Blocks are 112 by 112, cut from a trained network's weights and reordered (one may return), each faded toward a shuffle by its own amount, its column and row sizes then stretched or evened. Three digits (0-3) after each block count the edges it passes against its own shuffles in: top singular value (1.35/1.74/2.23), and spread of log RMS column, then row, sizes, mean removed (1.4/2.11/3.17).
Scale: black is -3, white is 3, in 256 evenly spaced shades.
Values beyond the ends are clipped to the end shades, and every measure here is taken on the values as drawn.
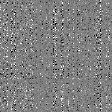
0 3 2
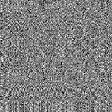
3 1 1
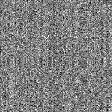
2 0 1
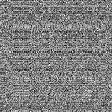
3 0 1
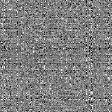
2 3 1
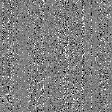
0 3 0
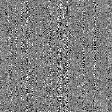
1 3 0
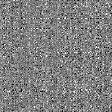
1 2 2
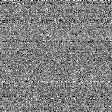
2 0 2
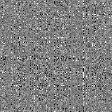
0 3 2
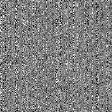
1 3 0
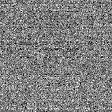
2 0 1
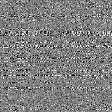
3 1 3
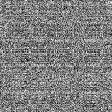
3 0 0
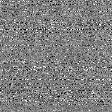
0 0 3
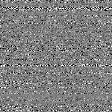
2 0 3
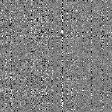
1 3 2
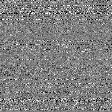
0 0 3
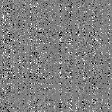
0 3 2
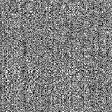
2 1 1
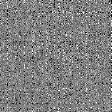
0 3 2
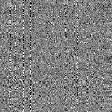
2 2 0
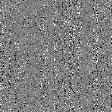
1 3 0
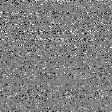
0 0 3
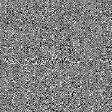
2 3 2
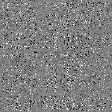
0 2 2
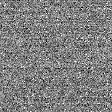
1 1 0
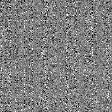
0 3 0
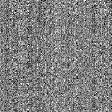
2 2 0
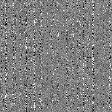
0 3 1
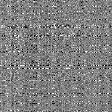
2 1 3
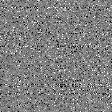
2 1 2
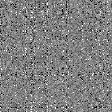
2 2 1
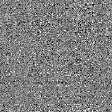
0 2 2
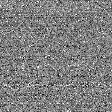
1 0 2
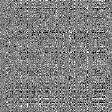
3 3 2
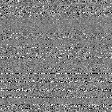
1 0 3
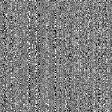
2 3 1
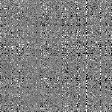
1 3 2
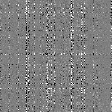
2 3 2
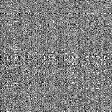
2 1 2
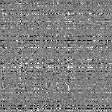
3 2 3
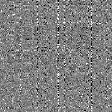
2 2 1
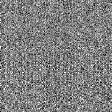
2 1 2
